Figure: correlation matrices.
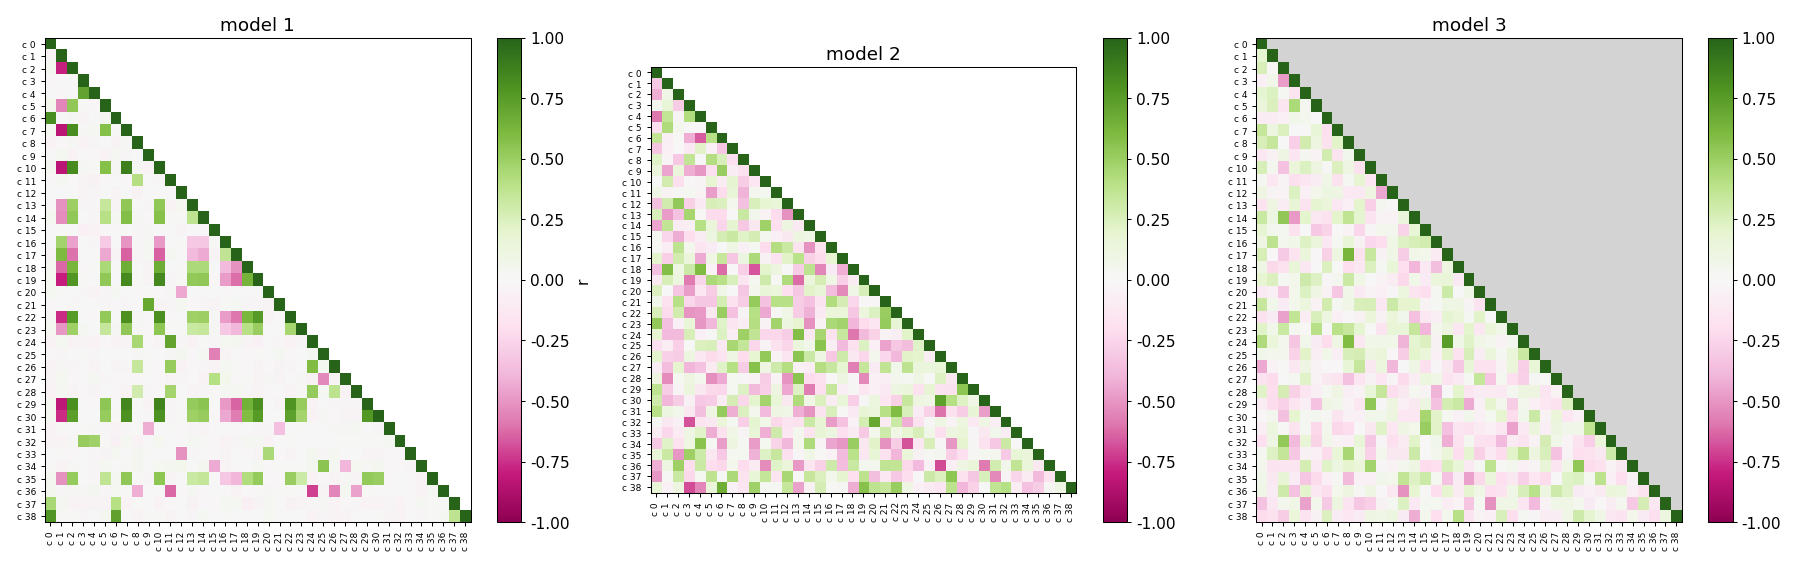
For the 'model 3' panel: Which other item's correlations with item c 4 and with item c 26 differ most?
c 0
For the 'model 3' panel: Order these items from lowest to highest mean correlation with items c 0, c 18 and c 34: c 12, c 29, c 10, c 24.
c 12, c 24, c 29, c 10
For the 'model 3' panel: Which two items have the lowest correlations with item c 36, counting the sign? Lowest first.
c 13, c 3
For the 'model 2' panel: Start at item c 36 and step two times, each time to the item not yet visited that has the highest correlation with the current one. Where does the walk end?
c 12
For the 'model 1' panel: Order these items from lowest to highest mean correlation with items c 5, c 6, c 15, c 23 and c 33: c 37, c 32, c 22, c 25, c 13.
c 25, c 32, c 37, c 13, c 22
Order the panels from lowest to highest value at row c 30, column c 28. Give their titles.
model 3, model 1, model 2
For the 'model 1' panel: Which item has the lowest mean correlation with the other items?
c 1
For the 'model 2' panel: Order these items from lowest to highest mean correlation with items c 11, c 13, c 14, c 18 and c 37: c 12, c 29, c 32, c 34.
c 29, c 32, c 12, c 34
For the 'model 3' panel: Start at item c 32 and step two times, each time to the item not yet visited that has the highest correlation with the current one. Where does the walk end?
c 14
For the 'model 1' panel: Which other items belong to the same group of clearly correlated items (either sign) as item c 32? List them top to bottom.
c 3, c 4
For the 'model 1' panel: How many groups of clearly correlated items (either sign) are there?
7
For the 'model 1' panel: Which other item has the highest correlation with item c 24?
c 11
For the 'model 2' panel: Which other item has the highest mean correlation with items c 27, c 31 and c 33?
c 21
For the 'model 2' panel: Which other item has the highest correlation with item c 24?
c 13
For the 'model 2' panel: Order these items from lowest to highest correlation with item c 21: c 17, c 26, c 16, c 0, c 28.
c 26, c 28, c 0, c 17, c 16
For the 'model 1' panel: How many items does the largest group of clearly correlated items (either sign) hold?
16
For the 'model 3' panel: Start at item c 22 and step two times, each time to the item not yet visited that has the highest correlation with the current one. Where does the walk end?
c 5
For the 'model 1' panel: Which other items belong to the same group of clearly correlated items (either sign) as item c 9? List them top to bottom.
c 21, c 31
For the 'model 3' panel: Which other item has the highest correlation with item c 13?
c 35
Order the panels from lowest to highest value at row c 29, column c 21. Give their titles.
model 2, model 1, model 3
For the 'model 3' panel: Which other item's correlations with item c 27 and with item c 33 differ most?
c 8
